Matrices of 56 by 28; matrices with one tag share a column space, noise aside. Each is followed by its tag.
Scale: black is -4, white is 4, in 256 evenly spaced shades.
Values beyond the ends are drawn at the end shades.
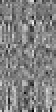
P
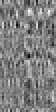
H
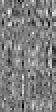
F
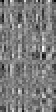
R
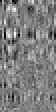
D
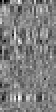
D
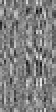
H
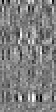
D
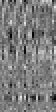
D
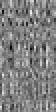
F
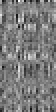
R
